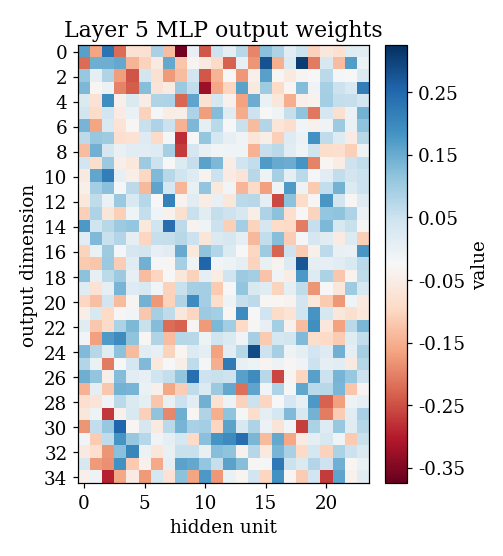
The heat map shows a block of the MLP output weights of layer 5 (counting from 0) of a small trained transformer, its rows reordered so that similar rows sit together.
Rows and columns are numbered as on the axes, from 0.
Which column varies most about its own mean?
8
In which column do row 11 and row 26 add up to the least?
16
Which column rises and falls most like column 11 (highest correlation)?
4
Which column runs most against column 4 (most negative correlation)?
15
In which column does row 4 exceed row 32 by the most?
2
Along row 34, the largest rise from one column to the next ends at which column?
21
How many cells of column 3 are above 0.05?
16
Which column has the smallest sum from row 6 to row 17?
14
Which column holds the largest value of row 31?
13
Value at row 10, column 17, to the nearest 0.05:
0
